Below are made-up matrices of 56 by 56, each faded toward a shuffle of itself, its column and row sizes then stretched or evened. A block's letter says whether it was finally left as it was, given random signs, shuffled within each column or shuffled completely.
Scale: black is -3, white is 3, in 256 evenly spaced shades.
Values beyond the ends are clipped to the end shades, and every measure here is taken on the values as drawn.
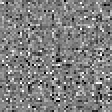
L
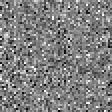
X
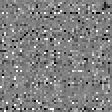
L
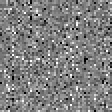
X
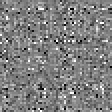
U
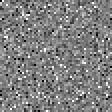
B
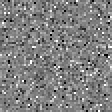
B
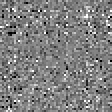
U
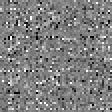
U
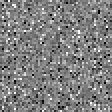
X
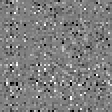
U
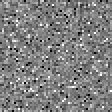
B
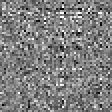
L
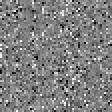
X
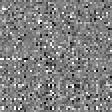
L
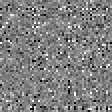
L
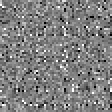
L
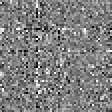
U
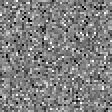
B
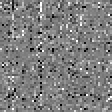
U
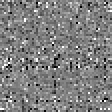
U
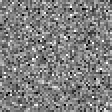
B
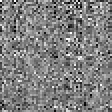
L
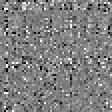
L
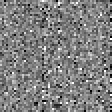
X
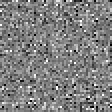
U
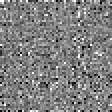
L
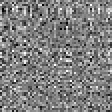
L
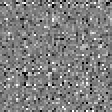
L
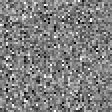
X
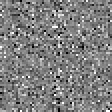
U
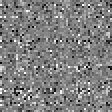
U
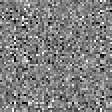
L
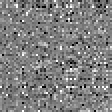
L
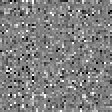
U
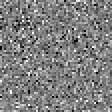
X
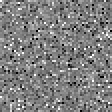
B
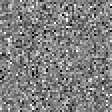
X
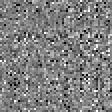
L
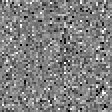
X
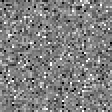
B
